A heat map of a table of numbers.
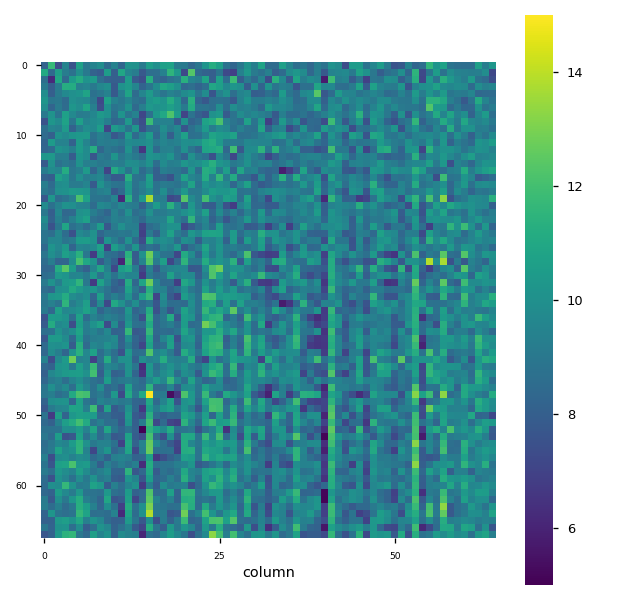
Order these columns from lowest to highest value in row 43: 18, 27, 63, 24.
63, 18, 24, 27
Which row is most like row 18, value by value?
10
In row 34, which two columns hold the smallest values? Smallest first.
34, 35
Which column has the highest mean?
53
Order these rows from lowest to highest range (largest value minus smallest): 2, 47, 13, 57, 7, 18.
18, 13, 7, 2, 57, 47
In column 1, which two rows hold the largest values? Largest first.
0, 37
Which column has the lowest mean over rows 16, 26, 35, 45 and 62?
40
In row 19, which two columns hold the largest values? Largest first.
15, 57
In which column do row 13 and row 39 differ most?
24
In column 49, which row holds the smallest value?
31
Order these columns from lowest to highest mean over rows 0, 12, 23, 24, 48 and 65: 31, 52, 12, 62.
52, 12, 62, 31
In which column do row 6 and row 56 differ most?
55
